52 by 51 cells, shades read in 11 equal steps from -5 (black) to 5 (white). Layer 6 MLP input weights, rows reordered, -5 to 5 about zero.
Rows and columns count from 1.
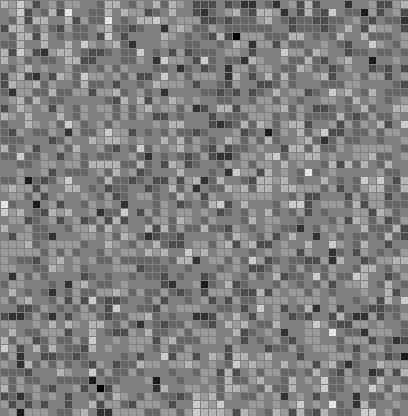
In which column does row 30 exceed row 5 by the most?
30
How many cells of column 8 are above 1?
5
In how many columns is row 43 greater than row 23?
24
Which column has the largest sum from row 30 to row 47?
12
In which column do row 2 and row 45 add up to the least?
51
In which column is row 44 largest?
1
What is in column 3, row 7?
3
